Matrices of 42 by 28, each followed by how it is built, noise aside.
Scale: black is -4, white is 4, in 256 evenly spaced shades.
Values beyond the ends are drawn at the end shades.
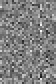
low rank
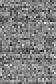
blocks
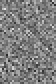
Toeplitz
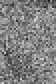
smooth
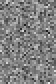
repeating rows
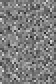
repeating rows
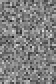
blocks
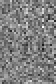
low rank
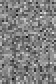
blocks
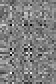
low rank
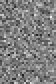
noise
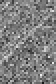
Hankel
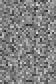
repeating rows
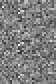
repeating rows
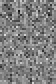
repeating columns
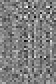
low rank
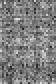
blocks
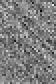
Toeplitz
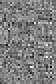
low rank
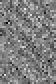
Toeplitz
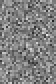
repeating rows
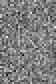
noise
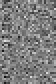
low rank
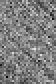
Toeplitz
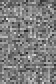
blocks
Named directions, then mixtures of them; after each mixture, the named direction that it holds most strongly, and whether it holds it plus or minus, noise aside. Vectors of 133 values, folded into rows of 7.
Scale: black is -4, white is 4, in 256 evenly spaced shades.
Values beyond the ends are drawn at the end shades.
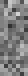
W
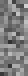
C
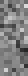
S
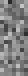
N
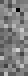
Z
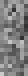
C, minus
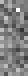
Z, minus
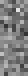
Z, minus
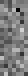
Z, plus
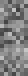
S, minus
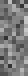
C, plus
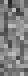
W, minus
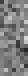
S, plus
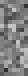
S, minus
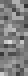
C, minus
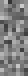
N, plus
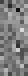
Z, plus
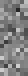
N, plus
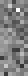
Z, minus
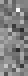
Z, minus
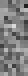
C, minus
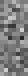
S, plus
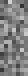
N, minus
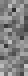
Z, minus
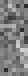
S, minus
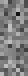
W, minus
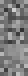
S, minus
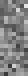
C, plus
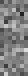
Z, plus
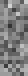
W, plus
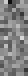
N, plus
